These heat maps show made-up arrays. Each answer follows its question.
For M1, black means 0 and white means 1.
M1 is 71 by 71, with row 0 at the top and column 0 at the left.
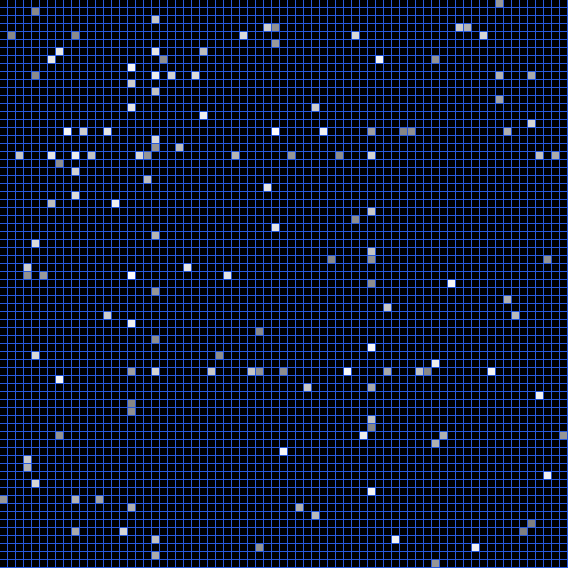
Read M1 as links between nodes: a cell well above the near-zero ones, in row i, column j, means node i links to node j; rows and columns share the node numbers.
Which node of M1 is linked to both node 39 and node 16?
node 13
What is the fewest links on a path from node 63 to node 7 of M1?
5
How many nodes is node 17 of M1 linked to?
1
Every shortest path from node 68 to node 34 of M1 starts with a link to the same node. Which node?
node 32
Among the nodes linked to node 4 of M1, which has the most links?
node 9
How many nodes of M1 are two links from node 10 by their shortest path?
8
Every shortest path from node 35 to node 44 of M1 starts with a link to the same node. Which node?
node 46
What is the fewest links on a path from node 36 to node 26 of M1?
3
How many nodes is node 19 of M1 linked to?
12
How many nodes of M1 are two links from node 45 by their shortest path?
3
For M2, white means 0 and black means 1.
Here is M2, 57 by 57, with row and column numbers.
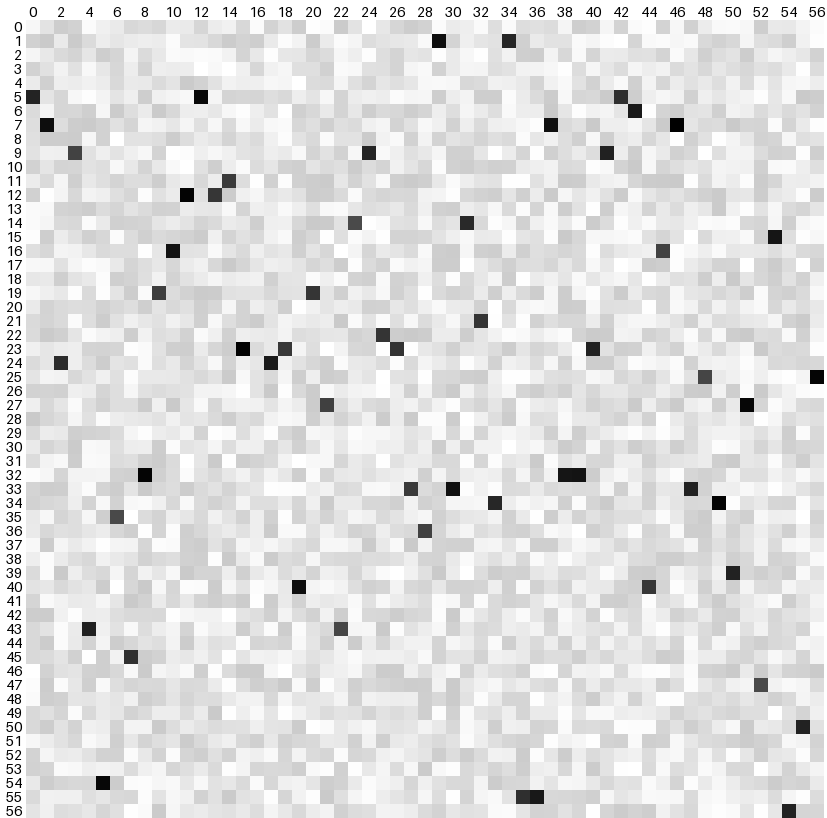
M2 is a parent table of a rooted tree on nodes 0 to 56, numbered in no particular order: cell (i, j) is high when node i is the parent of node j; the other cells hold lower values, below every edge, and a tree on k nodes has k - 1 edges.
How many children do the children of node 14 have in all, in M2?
4
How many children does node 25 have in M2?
2
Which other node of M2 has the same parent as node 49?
33
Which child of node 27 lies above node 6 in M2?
21
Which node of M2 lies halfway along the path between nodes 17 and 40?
9
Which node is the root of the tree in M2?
16
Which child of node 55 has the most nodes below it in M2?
35
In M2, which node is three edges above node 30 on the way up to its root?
1
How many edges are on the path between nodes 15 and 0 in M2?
6
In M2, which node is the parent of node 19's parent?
23
